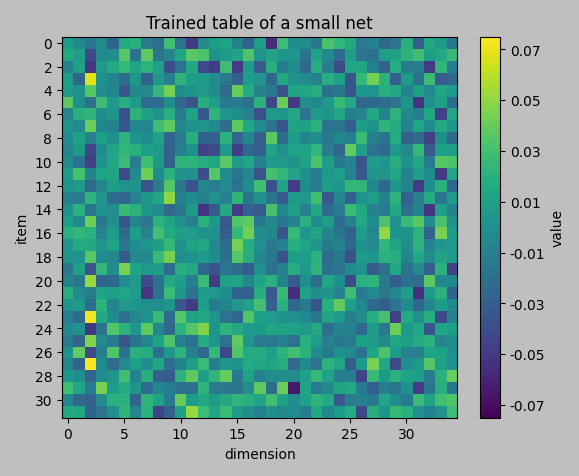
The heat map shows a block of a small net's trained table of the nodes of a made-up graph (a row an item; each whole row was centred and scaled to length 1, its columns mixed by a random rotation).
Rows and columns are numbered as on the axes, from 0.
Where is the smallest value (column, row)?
20, 29
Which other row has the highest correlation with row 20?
27
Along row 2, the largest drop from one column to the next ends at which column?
15
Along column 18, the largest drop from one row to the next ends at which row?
12
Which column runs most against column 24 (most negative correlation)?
22
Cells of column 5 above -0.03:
25
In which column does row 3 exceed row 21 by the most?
2
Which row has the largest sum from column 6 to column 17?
24
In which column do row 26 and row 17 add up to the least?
14
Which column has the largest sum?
33
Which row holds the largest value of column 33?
16
